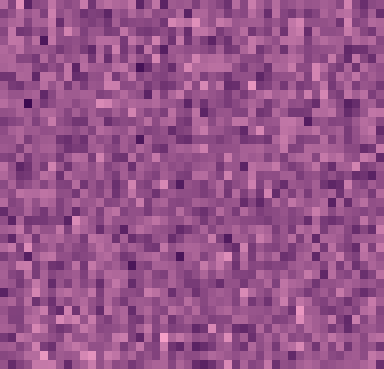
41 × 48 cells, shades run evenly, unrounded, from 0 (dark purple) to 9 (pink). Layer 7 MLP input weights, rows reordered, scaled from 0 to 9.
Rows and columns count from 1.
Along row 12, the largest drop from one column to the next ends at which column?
4
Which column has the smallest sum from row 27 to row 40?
17
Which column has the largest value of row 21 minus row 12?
44
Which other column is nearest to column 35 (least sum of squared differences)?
27
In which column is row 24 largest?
40
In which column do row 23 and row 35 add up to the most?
38
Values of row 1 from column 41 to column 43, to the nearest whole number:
5 5 4
